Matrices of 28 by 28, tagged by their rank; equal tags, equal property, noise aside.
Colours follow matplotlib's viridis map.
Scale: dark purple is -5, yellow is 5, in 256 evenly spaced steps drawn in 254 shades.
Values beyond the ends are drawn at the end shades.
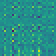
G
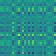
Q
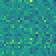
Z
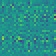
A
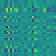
G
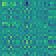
G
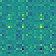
A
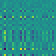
Q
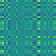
Q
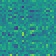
Z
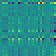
Q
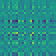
Q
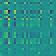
Q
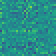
Z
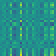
Q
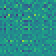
A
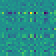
G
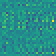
Z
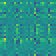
G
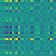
Q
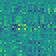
A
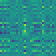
G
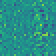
Z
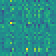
A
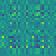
G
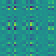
Q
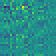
A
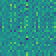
A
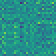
Z
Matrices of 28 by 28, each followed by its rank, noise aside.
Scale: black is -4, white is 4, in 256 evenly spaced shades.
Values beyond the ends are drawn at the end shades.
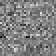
seven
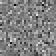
seven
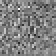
six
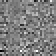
five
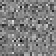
five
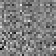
five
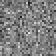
eight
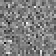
eight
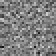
seven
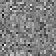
seven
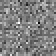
eight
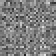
five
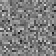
eight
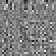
five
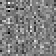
five
